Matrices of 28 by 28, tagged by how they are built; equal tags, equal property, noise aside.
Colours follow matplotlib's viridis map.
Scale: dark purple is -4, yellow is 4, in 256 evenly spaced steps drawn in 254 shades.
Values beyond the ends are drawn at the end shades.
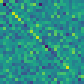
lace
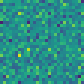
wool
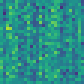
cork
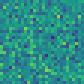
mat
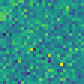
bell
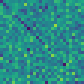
lace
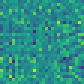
wool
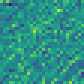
bell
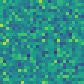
mat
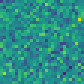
bell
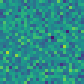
mat
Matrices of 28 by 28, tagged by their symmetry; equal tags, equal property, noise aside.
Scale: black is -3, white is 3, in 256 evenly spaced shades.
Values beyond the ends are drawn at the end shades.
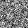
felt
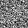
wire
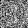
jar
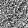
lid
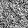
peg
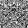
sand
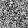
felt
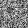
lid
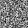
jar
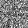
lid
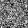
jar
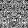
sand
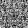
sand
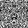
sand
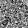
peg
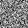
lid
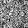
jar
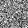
lid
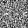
jar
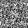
wire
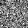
lid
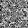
jar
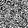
lid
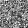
lid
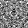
sand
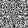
sand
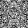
sand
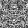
sand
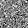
lid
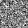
lid
